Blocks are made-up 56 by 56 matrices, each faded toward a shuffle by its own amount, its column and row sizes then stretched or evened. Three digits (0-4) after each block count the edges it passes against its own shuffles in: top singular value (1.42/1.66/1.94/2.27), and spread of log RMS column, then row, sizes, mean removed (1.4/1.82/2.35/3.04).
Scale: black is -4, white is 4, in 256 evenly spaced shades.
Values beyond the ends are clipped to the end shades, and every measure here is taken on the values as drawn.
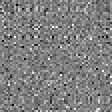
3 0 1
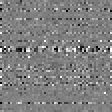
4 1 4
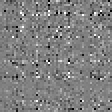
0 3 3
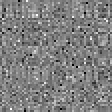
4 0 0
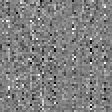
2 3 0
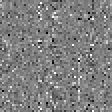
1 2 0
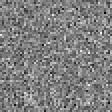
2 0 0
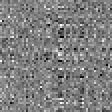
4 2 2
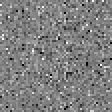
0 1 0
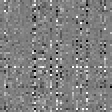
3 4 2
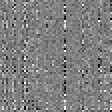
4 4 2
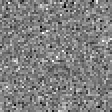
0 0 1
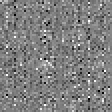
2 3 0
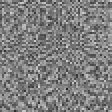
3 0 0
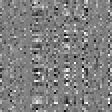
4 4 1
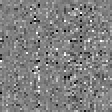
1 3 1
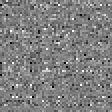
0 0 3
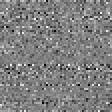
1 0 4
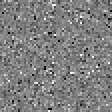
0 2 0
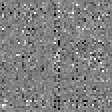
0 3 2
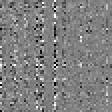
2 4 1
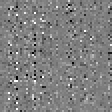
0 3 1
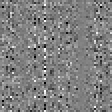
1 4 0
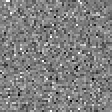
0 0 0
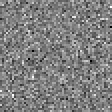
1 0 0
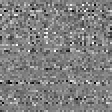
2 1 4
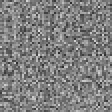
3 0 0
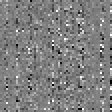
0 4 1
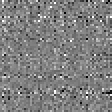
3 2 3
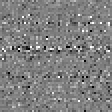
2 1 3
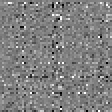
0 2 3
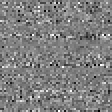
1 0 4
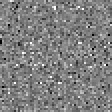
0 0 1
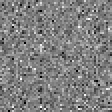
2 1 0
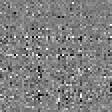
2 2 3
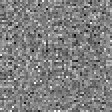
3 0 0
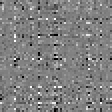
3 3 3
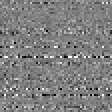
1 0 4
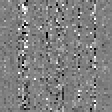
1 4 0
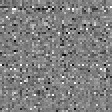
2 1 3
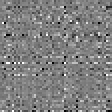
4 2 3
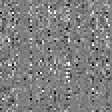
2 4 2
